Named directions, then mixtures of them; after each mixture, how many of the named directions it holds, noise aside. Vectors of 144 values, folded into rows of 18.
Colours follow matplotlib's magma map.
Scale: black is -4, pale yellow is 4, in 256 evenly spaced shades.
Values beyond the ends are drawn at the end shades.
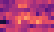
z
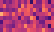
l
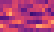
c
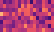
one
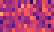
one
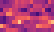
two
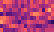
three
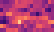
two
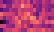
two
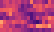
three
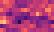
two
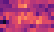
one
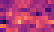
two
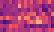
three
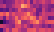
two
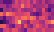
three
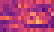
three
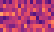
two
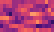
one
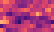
two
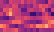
one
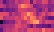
three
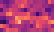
two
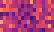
two
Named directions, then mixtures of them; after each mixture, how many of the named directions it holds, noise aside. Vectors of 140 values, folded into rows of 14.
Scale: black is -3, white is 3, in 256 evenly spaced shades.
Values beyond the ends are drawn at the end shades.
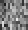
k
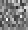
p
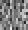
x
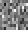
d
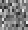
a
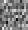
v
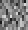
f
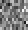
three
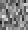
two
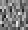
two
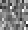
two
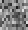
two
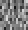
one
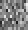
two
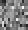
two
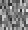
four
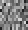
four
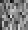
three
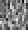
four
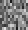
four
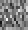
two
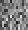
three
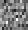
one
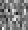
four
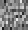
one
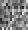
two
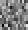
three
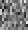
one
